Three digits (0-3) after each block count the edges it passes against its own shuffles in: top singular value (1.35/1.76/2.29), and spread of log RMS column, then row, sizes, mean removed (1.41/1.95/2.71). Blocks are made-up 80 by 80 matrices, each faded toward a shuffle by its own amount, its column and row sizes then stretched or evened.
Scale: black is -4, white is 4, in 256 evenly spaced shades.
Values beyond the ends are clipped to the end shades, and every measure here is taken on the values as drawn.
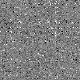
0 1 2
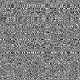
3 0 3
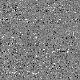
0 1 2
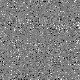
1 1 2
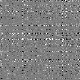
2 2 3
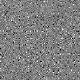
2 2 1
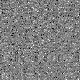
2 0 0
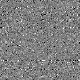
1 1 2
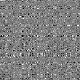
3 1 3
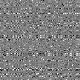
3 0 3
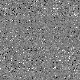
0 1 2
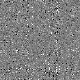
1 2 1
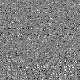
2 0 2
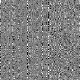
3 3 0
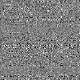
2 1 3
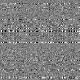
3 1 3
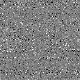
1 1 2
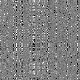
3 3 0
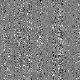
0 3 1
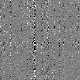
2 3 1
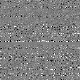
1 2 3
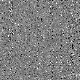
1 2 0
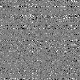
1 1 3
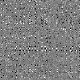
2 2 2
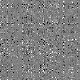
2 3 2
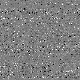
1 0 2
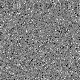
1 0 0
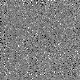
0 2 1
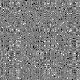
3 0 1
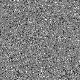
0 0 1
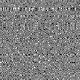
3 0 2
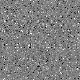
2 1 1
